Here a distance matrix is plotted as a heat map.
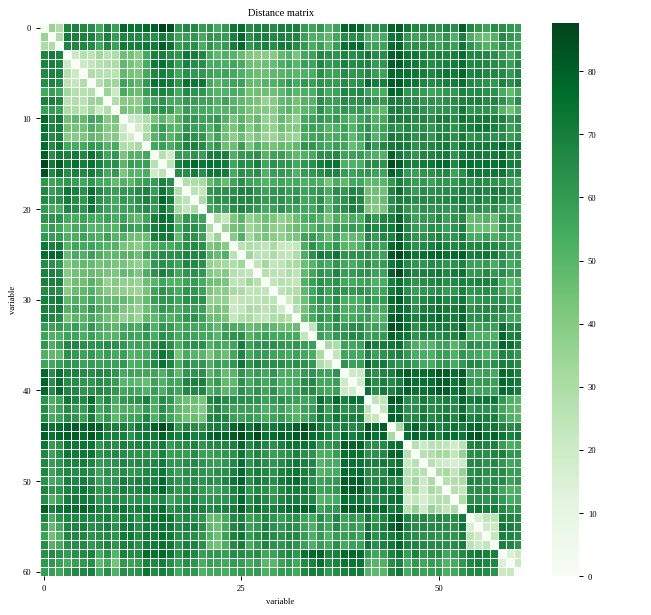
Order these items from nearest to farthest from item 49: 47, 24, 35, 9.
47, 35, 9, 24
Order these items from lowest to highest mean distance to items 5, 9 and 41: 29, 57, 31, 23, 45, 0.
29, 31, 23, 0, 57, 45
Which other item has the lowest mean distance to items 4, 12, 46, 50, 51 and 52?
48
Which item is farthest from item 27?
45
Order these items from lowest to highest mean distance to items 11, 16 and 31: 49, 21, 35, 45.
21, 35, 49, 45
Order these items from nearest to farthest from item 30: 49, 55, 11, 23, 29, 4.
29, 23, 11, 4, 55, 49
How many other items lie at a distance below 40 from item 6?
6
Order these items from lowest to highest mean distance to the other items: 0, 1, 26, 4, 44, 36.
26, 36, 4, 1, 0, 44
